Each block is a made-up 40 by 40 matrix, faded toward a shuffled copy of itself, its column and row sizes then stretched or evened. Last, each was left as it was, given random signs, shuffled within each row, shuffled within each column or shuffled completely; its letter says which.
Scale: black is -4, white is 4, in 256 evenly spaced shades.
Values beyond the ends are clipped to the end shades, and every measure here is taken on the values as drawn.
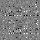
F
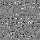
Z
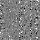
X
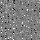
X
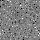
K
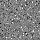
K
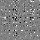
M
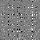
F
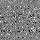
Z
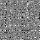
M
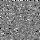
Z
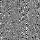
X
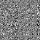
M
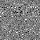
Z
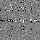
M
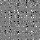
M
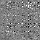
M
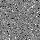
K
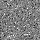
K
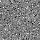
K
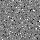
K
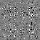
M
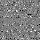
Z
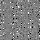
X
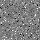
K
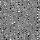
X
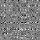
F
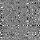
M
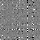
M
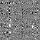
M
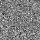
Z
